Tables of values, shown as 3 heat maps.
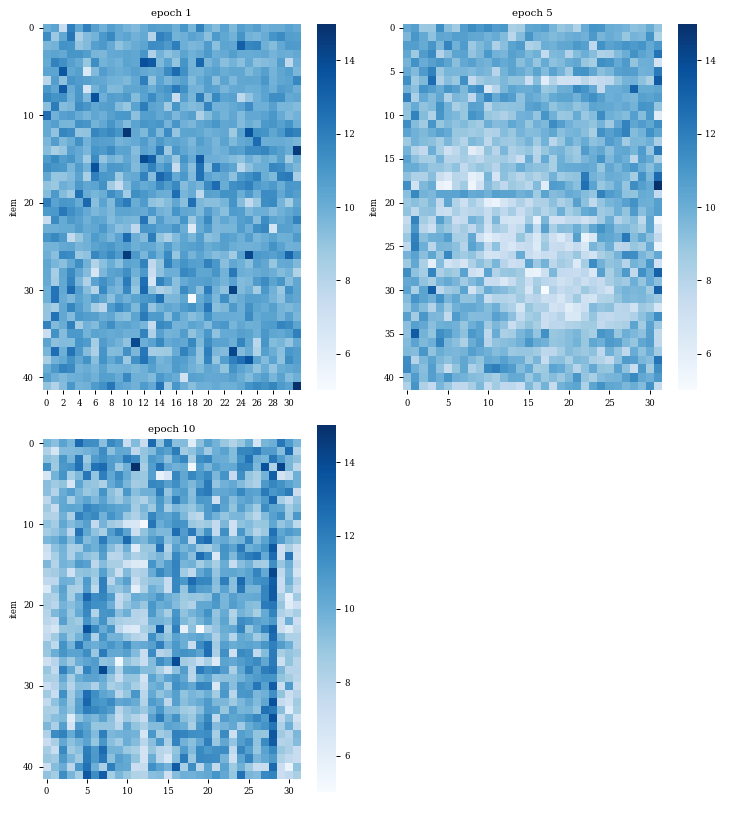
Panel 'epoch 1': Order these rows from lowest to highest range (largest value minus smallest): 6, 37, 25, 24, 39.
25, 39, 6, 24, 37
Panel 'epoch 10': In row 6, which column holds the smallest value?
31
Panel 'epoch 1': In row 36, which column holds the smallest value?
26
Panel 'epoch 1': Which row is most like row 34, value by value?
1
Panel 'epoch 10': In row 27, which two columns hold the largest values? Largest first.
16, 28
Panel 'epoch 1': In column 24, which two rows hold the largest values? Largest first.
2, 38
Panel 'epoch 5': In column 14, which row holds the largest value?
2
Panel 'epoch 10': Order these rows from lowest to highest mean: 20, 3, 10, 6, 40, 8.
10, 40, 20, 8, 6, 3
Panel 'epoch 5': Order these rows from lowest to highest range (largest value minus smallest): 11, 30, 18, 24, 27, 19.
11, 19, 27, 24, 30, 18
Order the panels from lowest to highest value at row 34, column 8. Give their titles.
epoch 10, epoch 5, epoch 1
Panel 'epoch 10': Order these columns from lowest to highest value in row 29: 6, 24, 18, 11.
18, 11, 24, 6
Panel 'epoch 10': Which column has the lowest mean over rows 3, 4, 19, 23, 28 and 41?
30
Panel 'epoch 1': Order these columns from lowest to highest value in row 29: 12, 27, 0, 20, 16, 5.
5, 16, 0, 20, 27, 12
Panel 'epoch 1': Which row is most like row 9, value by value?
33
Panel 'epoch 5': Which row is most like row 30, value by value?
6
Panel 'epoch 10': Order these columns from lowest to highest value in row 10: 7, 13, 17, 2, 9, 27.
9, 27, 7, 2, 17, 13
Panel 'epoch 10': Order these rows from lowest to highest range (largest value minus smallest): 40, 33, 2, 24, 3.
2, 24, 33, 40, 3
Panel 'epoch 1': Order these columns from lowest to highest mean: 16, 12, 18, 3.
18, 16, 3, 12
